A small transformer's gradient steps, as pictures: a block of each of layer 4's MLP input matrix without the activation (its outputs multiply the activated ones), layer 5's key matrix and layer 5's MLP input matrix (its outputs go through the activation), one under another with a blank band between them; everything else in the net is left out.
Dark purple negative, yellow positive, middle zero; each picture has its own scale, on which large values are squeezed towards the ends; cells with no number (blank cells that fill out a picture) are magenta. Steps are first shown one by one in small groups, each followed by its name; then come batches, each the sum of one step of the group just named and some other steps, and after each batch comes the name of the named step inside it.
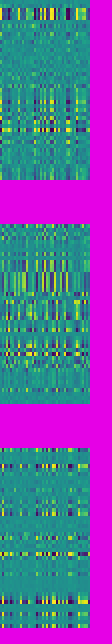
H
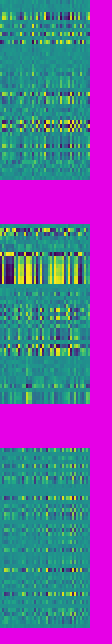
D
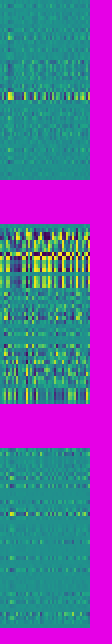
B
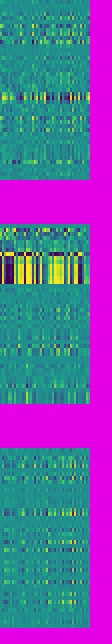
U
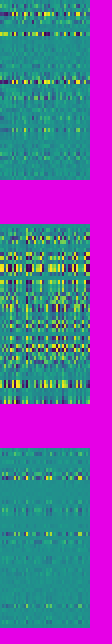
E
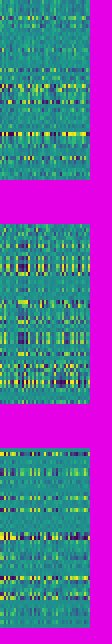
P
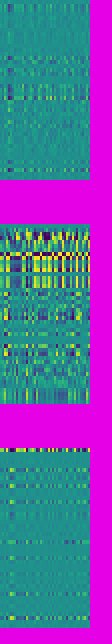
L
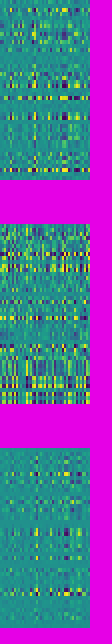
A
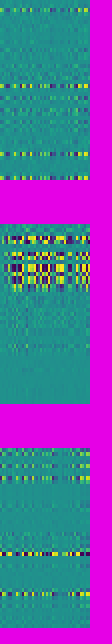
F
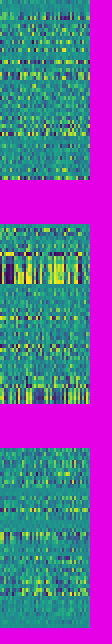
D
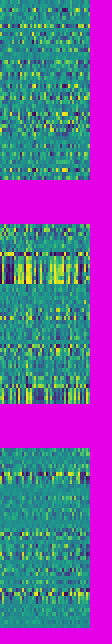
D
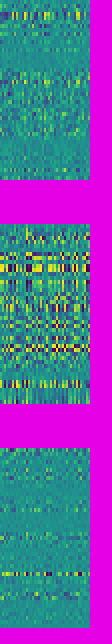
E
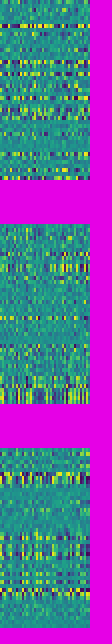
A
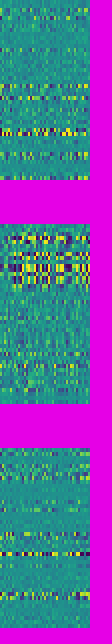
F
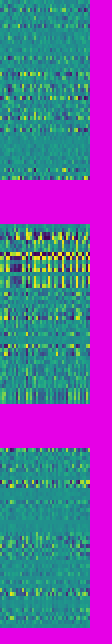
L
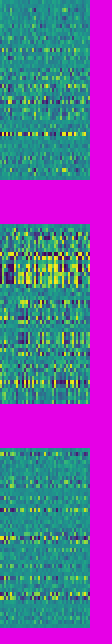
P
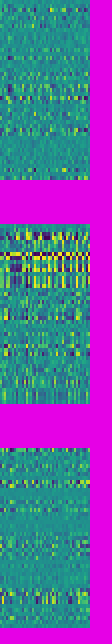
L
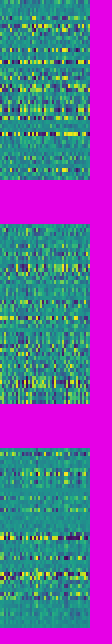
P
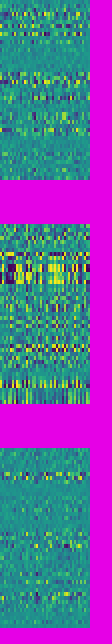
E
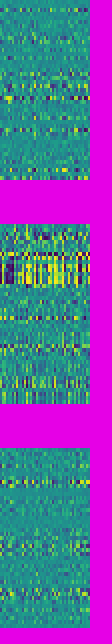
A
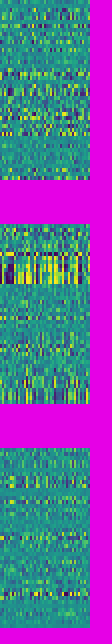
D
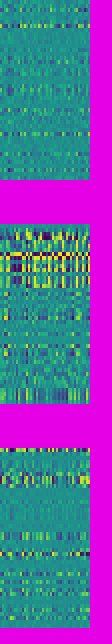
L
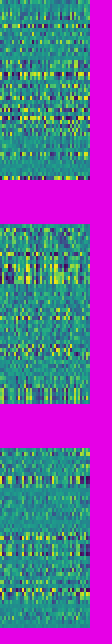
D
